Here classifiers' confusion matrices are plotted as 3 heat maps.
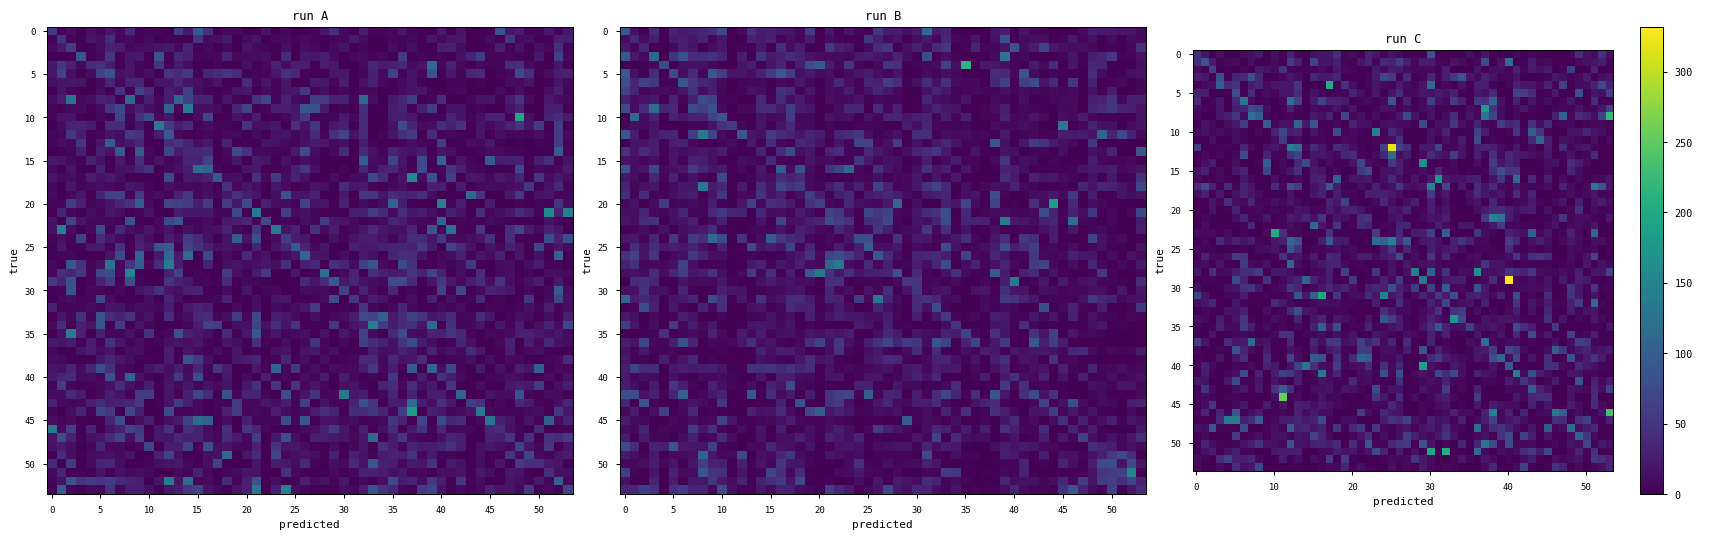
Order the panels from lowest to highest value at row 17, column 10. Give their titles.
run A, run C, run B
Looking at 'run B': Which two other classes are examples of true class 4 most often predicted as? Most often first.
35, 20
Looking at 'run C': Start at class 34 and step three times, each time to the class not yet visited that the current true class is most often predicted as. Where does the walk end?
25
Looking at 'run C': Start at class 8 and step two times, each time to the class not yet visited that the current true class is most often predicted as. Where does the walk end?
42
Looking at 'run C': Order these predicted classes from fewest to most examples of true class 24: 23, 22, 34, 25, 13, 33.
22, 33, 34, 13, 23, 25
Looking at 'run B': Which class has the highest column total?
0
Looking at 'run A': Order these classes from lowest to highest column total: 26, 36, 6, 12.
26, 36, 6, 12
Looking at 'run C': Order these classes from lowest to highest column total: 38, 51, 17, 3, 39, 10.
3, 10, 39, 17, 51, 38
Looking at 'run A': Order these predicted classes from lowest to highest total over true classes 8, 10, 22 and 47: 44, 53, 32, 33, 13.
44, 53, 33, 32, 13
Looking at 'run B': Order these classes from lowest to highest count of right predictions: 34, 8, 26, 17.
17, 34, 8, 26
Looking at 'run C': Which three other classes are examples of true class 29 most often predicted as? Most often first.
40, 14, 5
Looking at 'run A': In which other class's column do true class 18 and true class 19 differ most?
43
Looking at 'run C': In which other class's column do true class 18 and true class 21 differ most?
38
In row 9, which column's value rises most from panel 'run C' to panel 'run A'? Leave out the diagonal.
14
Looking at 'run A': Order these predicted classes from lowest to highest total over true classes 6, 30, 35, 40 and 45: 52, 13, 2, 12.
12, 52, 13, 2
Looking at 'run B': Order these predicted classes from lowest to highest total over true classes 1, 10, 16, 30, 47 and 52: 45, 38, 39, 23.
38, 45, 23, 39
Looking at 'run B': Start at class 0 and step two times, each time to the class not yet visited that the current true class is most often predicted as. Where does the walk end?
26
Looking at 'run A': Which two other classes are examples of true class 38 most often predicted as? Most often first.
14, 15
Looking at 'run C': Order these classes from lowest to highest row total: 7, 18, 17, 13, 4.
18, 7, 13, 4, 17
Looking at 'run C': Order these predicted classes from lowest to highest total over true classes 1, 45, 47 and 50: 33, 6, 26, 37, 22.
33, 6, 22, 26, 37
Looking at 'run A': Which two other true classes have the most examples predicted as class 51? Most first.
21, 45
